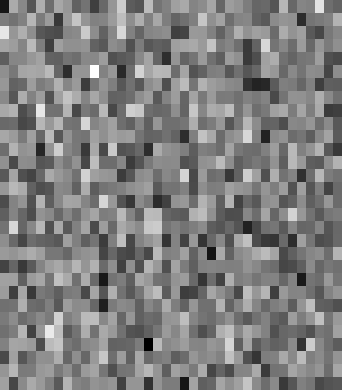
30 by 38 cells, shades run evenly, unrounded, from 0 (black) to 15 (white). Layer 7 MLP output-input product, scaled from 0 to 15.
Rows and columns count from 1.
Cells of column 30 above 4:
26
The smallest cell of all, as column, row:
17, 27
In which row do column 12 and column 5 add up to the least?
12
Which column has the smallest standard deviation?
20
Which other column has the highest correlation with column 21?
7
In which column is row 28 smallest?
29
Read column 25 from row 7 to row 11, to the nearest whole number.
9 7 10 9 6
